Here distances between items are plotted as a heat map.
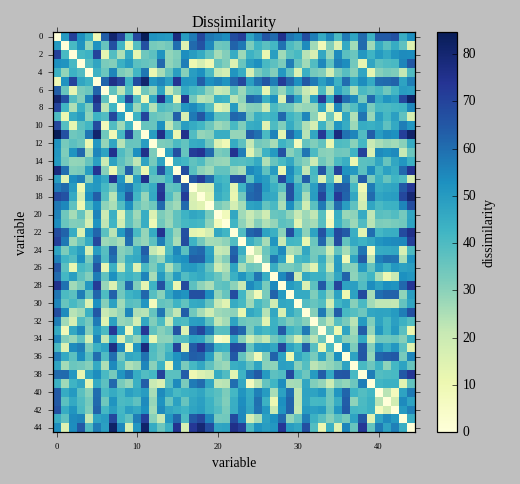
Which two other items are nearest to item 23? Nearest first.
31, 28
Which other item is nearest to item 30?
12
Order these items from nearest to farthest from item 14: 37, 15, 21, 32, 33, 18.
37, 32, 21, 33, 18, 15
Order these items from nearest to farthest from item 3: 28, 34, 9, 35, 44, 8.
28, 34, 8, 9, 35, 44
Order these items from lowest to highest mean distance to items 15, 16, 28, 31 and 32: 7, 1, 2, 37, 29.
2, 7, 37, 1, 29
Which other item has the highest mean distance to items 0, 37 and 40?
11
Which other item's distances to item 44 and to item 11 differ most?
7
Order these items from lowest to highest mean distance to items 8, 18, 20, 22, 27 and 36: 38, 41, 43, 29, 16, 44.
38, 41, 29, 43, 16, 44
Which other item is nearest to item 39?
24
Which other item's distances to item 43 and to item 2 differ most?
10
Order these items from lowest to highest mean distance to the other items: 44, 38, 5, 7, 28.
28, 38, 7, 44, 5
